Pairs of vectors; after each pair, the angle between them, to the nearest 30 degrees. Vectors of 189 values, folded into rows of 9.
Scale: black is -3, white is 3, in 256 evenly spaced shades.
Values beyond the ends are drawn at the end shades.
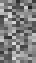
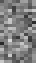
90 degrees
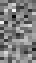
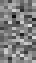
60 degrees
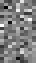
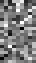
60 degrees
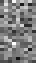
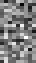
60 degrees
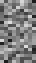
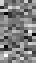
90 degrees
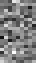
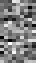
30 degrees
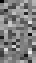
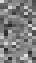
150 degrees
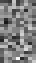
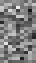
90 degrees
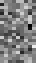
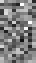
60 degrees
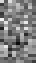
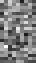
30 degrees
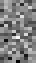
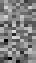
30 degrees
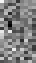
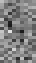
30 degrees
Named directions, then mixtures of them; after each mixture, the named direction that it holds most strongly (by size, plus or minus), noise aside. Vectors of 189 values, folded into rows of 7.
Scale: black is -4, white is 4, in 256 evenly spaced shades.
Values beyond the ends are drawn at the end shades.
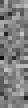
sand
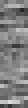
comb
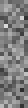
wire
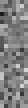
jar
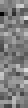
jar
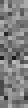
sand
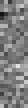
jar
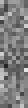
wire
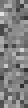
jar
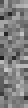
sand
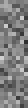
wire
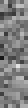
sand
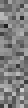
wire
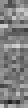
comb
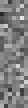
jar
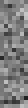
wire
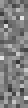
jar
